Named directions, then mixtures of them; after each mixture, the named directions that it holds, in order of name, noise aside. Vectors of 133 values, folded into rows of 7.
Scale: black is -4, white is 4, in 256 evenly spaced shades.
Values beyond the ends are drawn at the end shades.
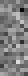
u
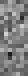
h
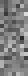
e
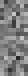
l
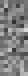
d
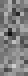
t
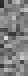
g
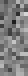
e, l, t.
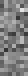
e, g, u.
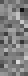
u.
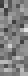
d, e, g.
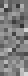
d.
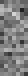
h, u.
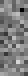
u.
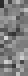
g.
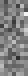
e, l.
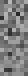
h, l, t.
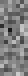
e, h, t.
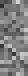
e, g, l.
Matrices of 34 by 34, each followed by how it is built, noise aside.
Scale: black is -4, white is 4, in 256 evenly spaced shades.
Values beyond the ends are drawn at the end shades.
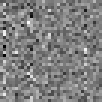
uneven columns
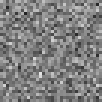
blocks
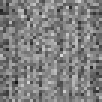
blocks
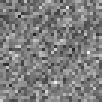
Hankel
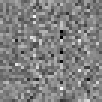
uneven columns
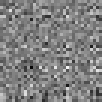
low rank
